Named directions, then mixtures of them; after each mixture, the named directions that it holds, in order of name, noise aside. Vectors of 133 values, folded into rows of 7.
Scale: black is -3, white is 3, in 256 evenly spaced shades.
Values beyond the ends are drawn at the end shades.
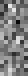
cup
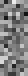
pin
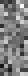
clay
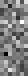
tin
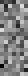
clay, cup.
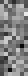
clay, pin, tin.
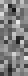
cup.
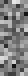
pin.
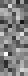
tin.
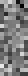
clay.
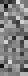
clay, cup.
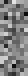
pin.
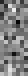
cup.
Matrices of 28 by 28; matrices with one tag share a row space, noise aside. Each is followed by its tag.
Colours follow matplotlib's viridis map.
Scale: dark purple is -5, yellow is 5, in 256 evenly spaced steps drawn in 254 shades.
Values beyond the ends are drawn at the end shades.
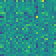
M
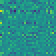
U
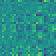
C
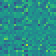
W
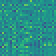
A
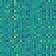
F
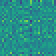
A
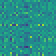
A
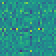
A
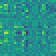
W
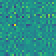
F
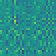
F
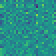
M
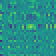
U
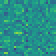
W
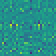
A
